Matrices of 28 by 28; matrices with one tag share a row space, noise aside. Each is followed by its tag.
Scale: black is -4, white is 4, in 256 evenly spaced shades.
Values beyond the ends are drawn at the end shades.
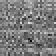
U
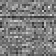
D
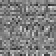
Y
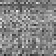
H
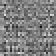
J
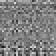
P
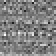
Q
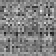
J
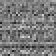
Y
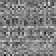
J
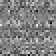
Y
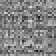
U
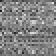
H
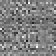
H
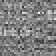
U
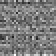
P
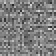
U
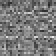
Q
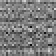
U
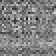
H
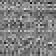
U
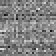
P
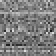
J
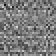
J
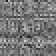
U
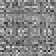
J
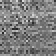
H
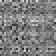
H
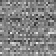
Y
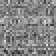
J
